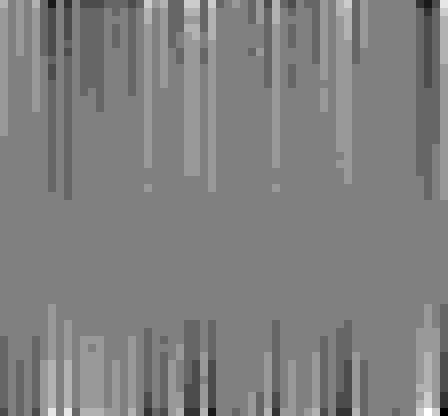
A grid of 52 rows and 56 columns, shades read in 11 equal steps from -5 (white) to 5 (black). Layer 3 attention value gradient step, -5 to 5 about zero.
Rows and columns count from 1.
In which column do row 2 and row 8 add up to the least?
56
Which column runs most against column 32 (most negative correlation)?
33
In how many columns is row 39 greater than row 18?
8
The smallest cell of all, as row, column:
52, 54
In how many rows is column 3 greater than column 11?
10
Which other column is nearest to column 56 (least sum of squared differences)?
27
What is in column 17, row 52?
-2
